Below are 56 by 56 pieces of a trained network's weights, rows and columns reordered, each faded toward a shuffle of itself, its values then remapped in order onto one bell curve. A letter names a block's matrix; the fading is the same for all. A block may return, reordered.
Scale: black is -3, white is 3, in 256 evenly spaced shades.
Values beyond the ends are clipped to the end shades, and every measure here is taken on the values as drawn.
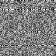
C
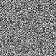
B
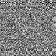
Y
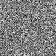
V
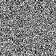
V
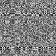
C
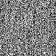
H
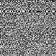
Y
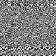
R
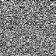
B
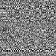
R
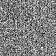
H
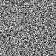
V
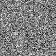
V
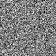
V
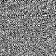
B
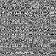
R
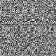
Y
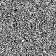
V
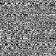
R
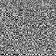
C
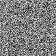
V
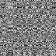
R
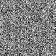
H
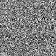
B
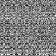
Y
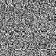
B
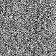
H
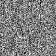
V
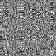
R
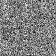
V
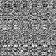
Y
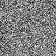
V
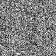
H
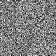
V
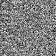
V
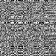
Y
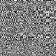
R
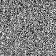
V
